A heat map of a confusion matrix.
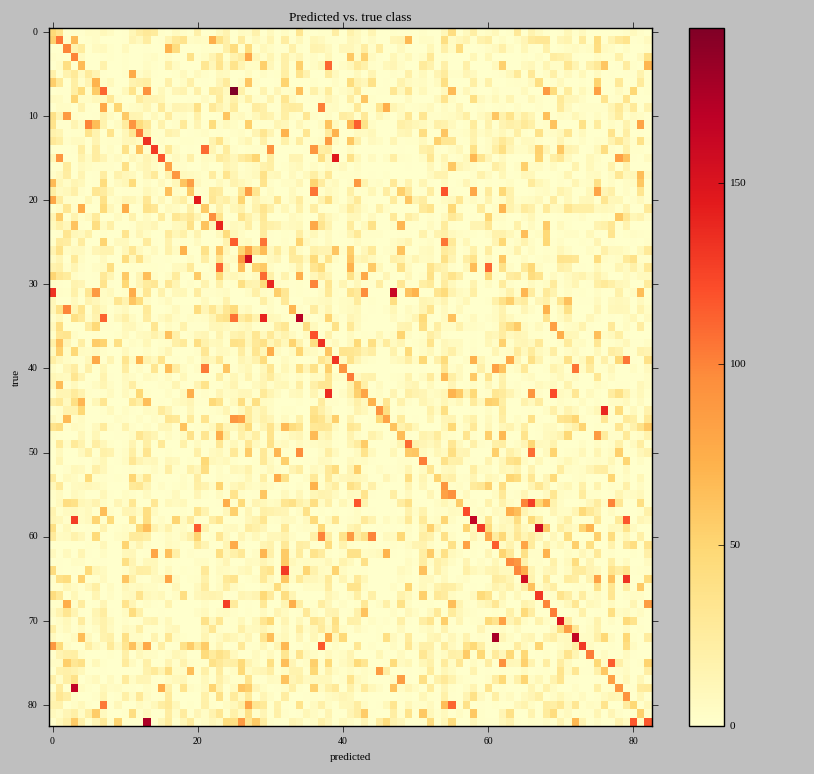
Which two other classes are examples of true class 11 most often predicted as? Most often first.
42, 5
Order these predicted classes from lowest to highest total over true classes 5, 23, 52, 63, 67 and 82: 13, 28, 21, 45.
45, 28, 21, 13
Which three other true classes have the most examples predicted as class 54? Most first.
19, 25, 55
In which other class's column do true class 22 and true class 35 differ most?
69
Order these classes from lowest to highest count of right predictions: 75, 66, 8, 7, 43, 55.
8, 75, 66, 43, 55, 7
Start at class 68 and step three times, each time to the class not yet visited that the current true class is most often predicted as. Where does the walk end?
79
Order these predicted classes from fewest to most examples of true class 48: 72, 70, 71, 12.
72, 70, 12, 71
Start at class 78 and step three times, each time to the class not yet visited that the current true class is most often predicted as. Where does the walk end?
26
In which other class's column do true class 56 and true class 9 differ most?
66
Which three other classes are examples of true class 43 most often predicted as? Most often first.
38, 69, 66
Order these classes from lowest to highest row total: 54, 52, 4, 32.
52, 32, 54, 4
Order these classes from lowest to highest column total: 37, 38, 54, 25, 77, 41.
77, 37, 25, 41, 38, 54
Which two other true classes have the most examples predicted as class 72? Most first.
40, 82
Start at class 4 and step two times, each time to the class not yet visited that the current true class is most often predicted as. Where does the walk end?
30
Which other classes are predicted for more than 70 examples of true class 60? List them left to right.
37, 41, 44
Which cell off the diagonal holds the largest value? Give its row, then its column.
7, 25
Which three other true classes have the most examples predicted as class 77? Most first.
75, 56, 65
